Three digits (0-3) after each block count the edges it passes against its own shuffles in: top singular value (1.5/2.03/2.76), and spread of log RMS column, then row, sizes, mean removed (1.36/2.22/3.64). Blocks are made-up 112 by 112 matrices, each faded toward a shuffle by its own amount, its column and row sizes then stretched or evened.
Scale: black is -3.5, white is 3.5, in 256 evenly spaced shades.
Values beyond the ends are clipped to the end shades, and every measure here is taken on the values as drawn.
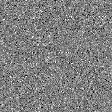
1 0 1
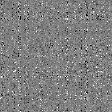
0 2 2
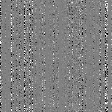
1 3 0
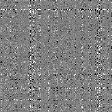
2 3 2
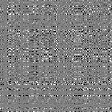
3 2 3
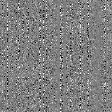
0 3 0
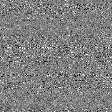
1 0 2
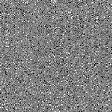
2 1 1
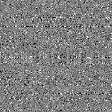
2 0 2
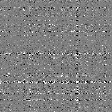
2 2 3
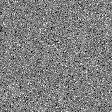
0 0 0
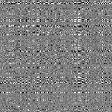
3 2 3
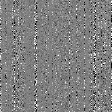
2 3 0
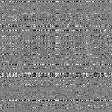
3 1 3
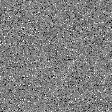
0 1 1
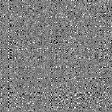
2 2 2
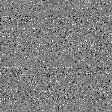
0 0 2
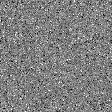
1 0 0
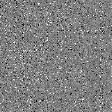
0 2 1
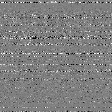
1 0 3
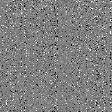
0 2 1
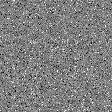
1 0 0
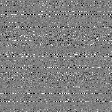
1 1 3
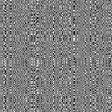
3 3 0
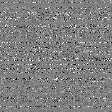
1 0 3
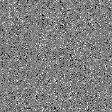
0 2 1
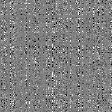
0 3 2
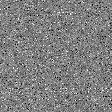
1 0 1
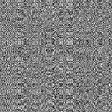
3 2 1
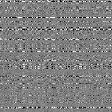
3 1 3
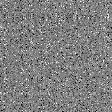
1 1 0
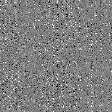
1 2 1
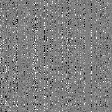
2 3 1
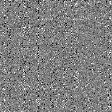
1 2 1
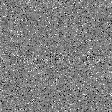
1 0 1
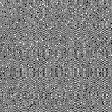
3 1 0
